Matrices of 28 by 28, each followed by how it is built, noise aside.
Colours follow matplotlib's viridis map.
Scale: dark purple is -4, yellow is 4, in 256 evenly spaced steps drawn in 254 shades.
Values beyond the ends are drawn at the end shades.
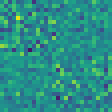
block diagonal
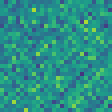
Hankel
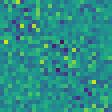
block diagonal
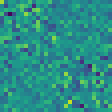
block diagonal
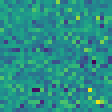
uneven rows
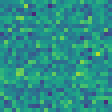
blocks
